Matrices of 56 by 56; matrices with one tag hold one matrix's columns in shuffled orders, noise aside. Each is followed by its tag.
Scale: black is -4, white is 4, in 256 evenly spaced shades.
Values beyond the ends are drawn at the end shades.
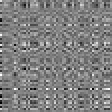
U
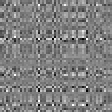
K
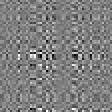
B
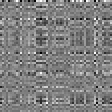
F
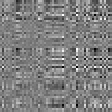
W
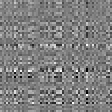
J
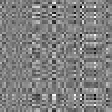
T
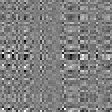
B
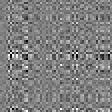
B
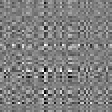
J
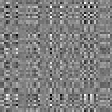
T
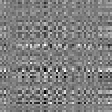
J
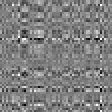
K
